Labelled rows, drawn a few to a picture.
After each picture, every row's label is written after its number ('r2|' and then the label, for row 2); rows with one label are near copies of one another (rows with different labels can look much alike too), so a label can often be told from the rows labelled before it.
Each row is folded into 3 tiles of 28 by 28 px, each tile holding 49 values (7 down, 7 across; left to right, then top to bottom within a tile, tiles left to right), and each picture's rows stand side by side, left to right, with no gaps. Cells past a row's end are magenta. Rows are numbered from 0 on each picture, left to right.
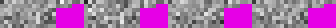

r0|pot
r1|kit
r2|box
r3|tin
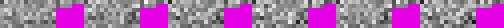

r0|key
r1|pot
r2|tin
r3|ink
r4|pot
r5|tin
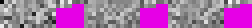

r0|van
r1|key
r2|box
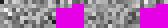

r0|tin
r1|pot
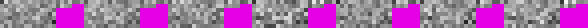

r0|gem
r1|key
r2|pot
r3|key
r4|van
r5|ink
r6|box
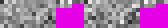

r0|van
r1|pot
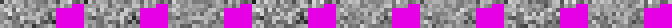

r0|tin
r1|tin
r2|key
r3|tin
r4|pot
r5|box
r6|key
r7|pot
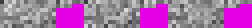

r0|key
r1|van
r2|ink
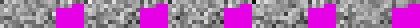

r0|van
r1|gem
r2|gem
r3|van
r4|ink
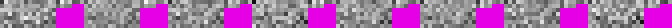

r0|key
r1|pot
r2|kit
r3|van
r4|ink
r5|gem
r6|kit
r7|tin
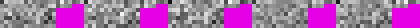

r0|pot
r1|gem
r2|ink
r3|van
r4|van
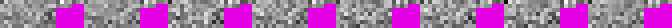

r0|pot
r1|box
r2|ink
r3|box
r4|key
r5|tin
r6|van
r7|van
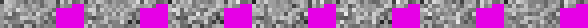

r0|key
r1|ink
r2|tin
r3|van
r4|ink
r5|kit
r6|kit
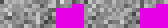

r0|pot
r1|gem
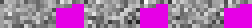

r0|key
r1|box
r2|gem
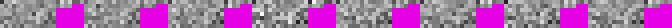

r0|van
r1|ink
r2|gem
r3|ink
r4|tin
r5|van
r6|van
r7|box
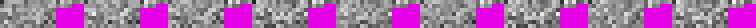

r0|ink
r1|box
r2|box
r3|key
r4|key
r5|van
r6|key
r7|kit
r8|key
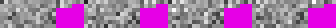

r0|gem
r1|van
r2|gem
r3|pot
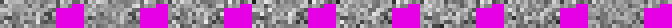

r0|pot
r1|pot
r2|pot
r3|ink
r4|box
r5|key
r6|tin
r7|gem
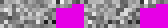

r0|ink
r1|box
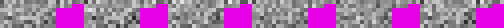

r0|key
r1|tin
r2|pot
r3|gem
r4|kit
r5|ink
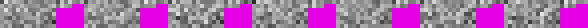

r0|gem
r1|key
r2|tin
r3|gem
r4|box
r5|ink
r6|box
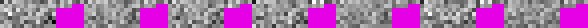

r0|tin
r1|pot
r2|gem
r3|van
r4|pot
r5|key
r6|key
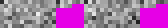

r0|gem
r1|tin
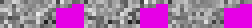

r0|ink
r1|box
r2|ink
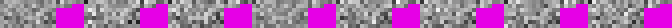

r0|box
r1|ink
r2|tin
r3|kit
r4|pot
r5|gem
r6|van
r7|gem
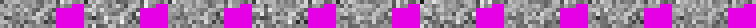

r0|box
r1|kit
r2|gem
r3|ink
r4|kit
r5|van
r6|key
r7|tin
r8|gem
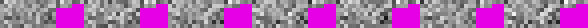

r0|pot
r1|key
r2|box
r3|box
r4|pot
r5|kit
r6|box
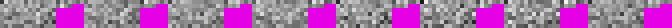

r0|gem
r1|box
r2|van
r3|key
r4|van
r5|gem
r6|key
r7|van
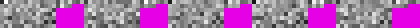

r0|gem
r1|key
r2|van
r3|van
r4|ink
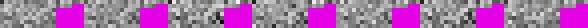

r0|key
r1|box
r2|tin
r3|van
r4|tin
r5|tin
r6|key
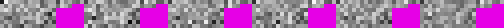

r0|gem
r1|ink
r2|gem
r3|pot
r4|tin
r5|kit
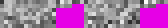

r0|key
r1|box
